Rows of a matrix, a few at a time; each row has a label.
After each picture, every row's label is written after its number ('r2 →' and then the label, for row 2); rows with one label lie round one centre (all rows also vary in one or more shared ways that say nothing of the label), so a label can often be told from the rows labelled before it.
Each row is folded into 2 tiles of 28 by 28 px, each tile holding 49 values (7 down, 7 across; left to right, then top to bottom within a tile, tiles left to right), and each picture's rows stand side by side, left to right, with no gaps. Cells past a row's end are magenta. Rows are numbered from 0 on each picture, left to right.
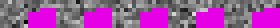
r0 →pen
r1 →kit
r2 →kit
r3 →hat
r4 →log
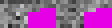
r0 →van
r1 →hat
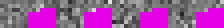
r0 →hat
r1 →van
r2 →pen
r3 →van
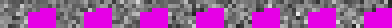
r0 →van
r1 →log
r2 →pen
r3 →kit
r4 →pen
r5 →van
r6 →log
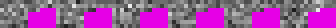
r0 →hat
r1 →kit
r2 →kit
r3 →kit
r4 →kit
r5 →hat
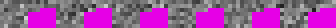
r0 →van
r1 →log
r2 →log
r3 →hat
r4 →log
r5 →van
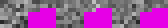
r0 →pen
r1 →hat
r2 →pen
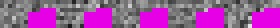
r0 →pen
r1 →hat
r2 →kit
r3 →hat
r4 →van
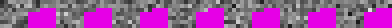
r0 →pen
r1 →kit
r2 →log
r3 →hat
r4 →pen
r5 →kit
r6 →log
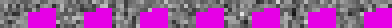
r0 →log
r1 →log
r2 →van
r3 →kit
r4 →van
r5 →van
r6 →log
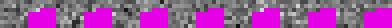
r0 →hat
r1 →van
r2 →kit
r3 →log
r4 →hat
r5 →kit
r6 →kit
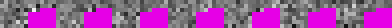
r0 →log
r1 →log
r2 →van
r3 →hat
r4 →van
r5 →pen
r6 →kit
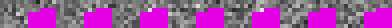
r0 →van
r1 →log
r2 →hat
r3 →kit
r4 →hat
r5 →pen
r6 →pen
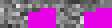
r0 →kit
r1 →van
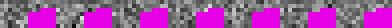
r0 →log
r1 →van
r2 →kit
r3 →hat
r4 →kit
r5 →hat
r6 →hat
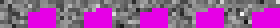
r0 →pen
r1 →hat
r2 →kit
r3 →van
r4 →van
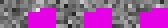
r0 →hat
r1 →pen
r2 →kit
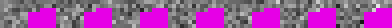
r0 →log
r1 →van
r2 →log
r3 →pen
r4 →van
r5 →hat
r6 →hat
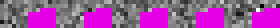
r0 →pen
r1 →van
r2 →van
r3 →van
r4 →log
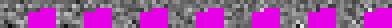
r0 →kit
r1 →kit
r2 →log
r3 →van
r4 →hat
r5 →log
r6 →log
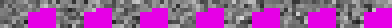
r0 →pen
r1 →hat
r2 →pen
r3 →pen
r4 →pen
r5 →van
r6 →van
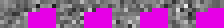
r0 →log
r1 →log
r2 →log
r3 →kit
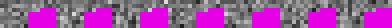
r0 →hat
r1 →van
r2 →van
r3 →hat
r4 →kit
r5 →pen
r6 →van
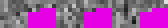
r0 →log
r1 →kit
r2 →van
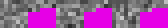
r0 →log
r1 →hat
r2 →van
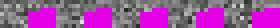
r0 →kit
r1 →van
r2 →hat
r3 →van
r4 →kit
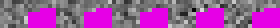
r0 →van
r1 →van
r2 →van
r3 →log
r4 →pen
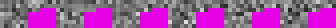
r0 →kit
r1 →van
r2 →log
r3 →log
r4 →log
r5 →log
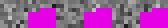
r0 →log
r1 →hat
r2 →pen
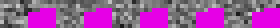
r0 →kit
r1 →van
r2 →kit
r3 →pen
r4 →log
